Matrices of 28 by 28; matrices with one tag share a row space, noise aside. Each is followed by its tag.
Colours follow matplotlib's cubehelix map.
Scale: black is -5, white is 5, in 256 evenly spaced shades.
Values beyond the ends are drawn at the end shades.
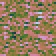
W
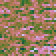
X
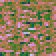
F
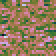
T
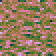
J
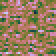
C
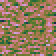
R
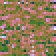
T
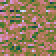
C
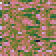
J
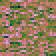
C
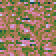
F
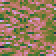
R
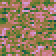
T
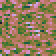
J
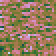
F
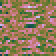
J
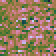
X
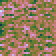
F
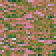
W
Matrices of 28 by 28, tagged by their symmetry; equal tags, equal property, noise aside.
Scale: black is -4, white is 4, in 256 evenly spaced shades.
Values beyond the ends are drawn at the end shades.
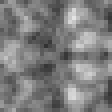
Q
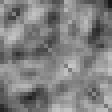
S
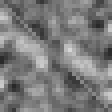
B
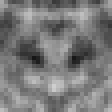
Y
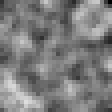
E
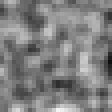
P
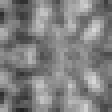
Q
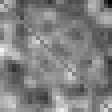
E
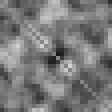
S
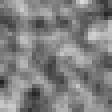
P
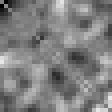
S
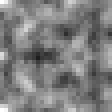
Q
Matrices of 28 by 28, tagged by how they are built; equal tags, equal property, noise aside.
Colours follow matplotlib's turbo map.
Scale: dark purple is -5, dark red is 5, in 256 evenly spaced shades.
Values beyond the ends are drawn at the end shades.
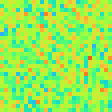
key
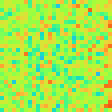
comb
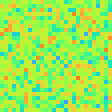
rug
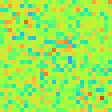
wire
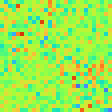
wire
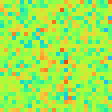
comb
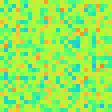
comb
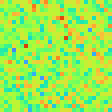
key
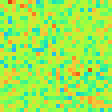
wire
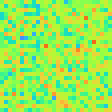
comb
